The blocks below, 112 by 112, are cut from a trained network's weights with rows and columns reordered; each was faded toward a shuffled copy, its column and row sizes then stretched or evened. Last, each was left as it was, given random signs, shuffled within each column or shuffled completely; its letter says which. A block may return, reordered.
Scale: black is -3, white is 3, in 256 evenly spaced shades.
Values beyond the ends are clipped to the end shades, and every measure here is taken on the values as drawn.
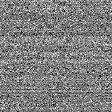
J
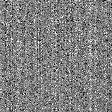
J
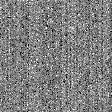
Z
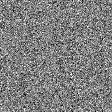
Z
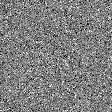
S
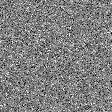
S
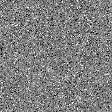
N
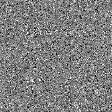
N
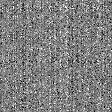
J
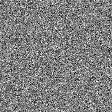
Z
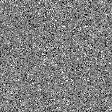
N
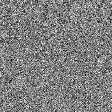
J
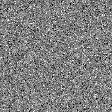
Z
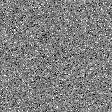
S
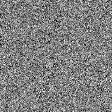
N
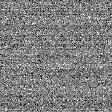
J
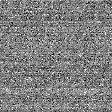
J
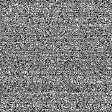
J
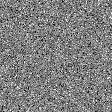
S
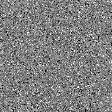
N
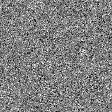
Z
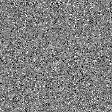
N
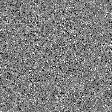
N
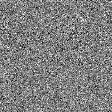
N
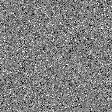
Z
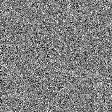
Z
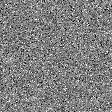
S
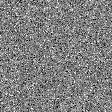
S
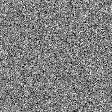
Z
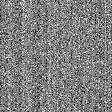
Z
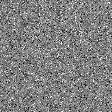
N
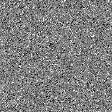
N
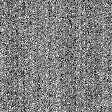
Z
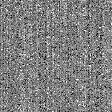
J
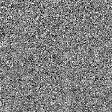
J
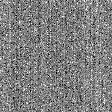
Z
